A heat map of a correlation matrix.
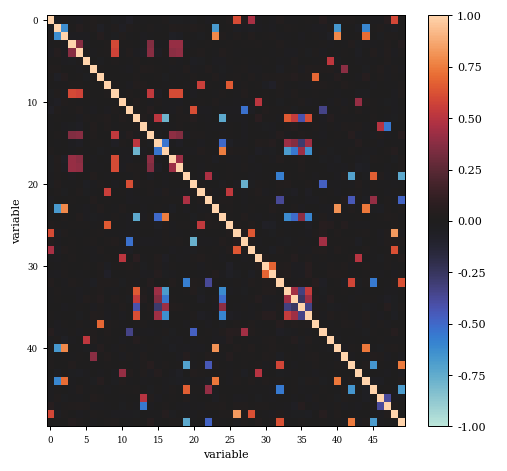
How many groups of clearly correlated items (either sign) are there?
13
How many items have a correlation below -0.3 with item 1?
4
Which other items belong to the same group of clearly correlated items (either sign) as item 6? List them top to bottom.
41
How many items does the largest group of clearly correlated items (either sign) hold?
8
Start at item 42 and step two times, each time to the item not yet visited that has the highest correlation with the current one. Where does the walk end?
32
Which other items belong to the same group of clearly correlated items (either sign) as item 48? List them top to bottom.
0, 26, 28
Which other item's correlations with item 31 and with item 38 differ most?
30
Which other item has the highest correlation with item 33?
12
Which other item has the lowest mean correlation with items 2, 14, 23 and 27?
1
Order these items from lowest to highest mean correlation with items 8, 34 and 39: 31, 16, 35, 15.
16, 35, 31, 15
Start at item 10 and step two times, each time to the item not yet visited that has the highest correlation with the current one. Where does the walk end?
43
